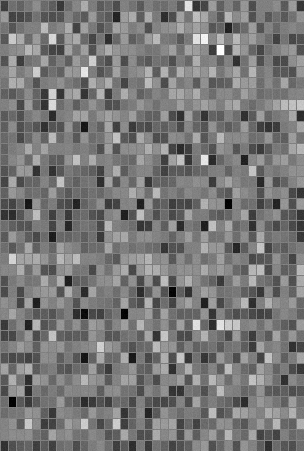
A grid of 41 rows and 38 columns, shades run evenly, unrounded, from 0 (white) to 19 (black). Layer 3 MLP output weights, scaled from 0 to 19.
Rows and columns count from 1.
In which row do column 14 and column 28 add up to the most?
34
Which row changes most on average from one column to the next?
33
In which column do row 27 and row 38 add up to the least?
27
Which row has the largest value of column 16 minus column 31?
20
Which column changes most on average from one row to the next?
11
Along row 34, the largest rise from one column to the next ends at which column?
22
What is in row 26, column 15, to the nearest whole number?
7
